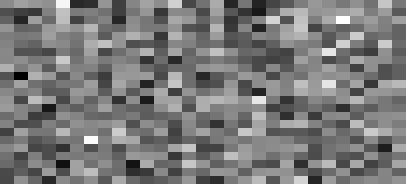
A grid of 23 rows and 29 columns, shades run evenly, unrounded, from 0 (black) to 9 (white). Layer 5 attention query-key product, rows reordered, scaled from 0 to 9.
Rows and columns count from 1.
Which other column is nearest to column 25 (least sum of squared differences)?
20
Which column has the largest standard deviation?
19
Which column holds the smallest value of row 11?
11
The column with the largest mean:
22
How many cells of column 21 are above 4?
14
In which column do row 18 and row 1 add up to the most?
5
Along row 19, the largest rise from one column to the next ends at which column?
29
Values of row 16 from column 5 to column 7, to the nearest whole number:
4 5 5
